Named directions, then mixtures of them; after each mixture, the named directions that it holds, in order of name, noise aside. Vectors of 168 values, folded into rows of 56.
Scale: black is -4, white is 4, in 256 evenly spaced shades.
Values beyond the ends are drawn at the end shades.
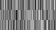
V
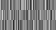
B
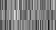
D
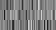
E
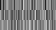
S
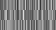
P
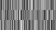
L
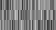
E, L.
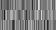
E, P.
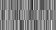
L, P.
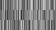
L, V.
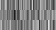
B, D.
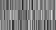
E.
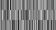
B, E, L.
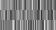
E, P, V.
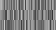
L, P.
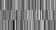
E, V.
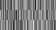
B, S, V.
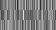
P.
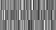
B, E, L.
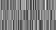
B.
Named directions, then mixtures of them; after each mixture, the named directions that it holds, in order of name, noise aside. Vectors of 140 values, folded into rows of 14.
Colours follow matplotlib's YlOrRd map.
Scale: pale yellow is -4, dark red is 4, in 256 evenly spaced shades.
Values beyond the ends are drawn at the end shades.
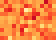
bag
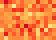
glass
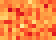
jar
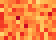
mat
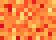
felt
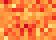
glass.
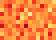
felt, glass, mat.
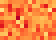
felt, jar, mat.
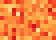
felt, glass.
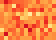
glass.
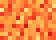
bag, felt, mat.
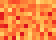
jar, mat.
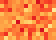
bag, glass, mat.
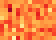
felt, jar.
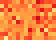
glass, mat.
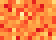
felt.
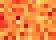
mat.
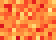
felt.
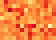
bag, glass, jar.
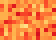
glass, jar.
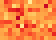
glass, jar, mat.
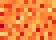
felt, mat.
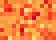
bag.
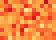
bag.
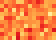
bag, felt, mat.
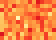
mat.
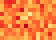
felt, glass, mat.
